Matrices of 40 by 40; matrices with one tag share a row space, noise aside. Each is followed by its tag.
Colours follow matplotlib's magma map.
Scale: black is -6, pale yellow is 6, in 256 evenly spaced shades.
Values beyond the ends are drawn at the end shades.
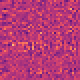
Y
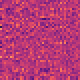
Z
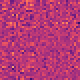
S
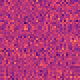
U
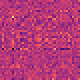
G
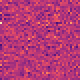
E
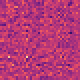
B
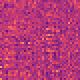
E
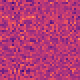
S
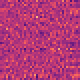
U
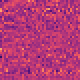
E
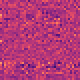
E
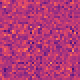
Y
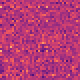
Z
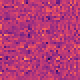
E
